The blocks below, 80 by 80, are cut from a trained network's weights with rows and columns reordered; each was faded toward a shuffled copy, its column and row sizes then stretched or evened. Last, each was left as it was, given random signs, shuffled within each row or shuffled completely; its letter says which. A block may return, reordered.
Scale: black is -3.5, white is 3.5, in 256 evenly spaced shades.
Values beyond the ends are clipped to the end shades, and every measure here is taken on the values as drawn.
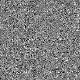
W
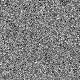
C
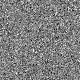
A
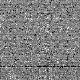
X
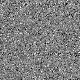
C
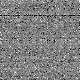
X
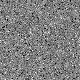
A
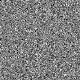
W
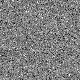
A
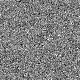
A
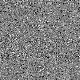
C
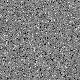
A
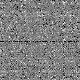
X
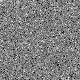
A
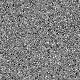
A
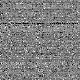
X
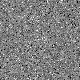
A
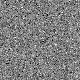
A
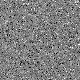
A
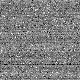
C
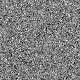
A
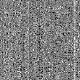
X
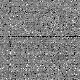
X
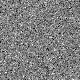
A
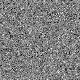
C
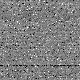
C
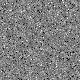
A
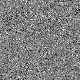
C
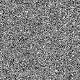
W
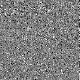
W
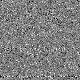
C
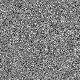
C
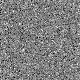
A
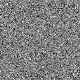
C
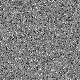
A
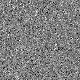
C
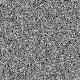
A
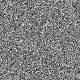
C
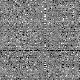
X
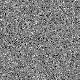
C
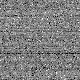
C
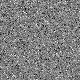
A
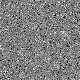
A
